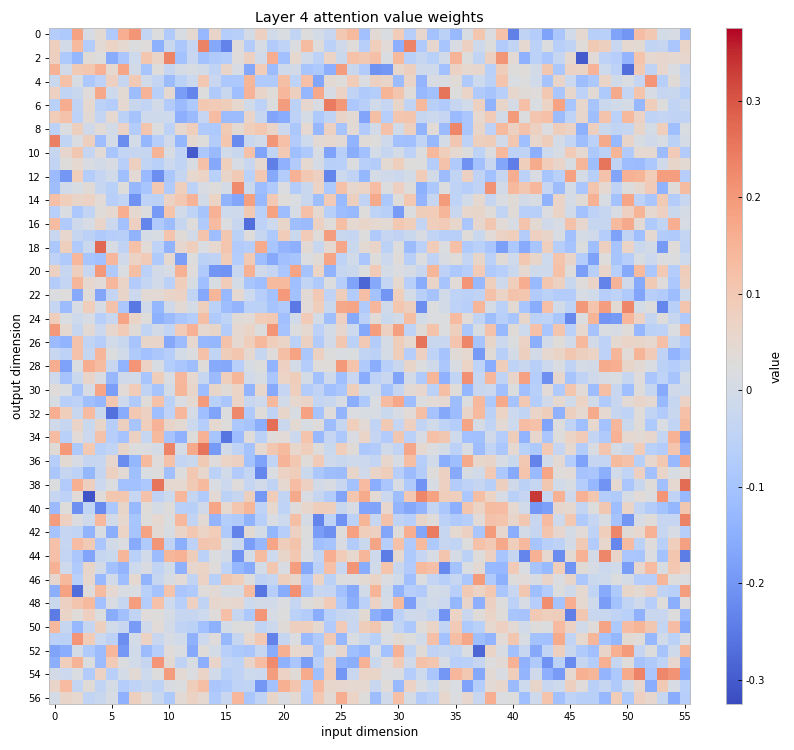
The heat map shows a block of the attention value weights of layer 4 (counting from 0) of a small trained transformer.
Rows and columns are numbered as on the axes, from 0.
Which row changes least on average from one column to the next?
17
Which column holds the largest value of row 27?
21
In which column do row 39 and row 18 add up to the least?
3
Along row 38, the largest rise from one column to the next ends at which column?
9
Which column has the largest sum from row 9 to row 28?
50
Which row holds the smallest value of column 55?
44
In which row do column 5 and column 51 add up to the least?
49
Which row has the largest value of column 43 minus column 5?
32
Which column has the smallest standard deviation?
52
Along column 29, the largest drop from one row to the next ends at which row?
42
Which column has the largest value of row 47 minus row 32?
5
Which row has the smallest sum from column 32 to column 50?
0
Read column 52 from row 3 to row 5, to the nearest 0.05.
-0.05 0.2 0
